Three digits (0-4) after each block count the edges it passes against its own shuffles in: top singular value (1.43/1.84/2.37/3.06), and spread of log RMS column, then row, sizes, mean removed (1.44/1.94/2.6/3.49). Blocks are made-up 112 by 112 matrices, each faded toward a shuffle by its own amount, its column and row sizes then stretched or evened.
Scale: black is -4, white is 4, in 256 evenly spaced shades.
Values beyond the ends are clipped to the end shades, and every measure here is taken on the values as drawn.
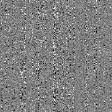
2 4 1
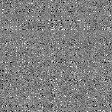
0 3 3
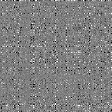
3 3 3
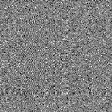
3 1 1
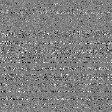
0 1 4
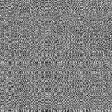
4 1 3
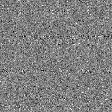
2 0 2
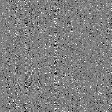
2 3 1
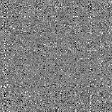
1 3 3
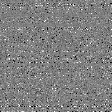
2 1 3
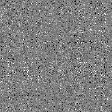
0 3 2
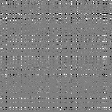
4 3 4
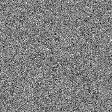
0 1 0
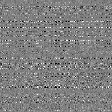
3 1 4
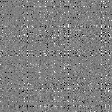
3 3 3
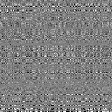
4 0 4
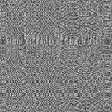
4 2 2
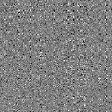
3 3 2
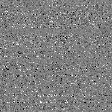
0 1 3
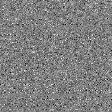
0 0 3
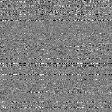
3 1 4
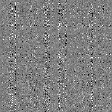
2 4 2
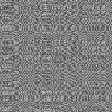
4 1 0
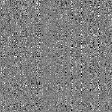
1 4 2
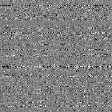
2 1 4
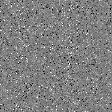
0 2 0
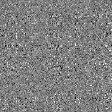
2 2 2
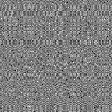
4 1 2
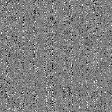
2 3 0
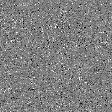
0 1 1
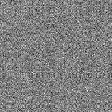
3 0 0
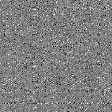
2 1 2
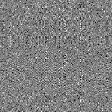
3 2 0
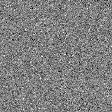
1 1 1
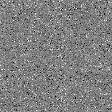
0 1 1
